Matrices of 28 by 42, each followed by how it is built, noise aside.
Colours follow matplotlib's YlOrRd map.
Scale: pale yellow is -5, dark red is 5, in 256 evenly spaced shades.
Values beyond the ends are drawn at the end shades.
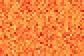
repeating columns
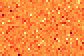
sparse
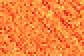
Toeplitz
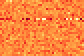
uneven rows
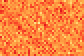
Toeplitz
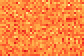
blocks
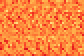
repeating columns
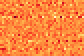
uneven rows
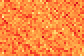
Toeplitz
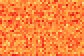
blocks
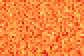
repeating columns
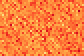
Toeplitz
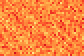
Toeplitz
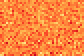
uneven rows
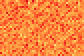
Hankel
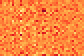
low rank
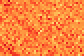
Toeplitz
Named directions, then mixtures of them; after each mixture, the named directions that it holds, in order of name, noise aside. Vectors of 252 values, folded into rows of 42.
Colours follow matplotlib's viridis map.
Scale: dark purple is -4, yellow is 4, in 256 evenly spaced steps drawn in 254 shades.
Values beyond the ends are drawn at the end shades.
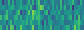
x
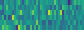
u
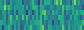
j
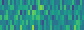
x.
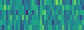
j.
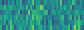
j, x.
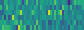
u.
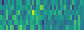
u, x.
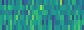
j, x.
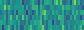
j.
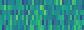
j, x.
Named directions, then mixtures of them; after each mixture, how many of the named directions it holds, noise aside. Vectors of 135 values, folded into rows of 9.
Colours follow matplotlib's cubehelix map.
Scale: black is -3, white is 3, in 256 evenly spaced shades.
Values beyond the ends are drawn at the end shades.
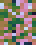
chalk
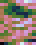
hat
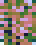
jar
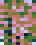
one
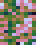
three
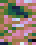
one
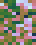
two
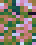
two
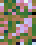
three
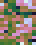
three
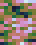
one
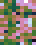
three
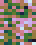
two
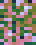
two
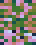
two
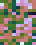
two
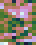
two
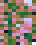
three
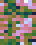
three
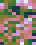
two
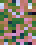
one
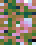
three
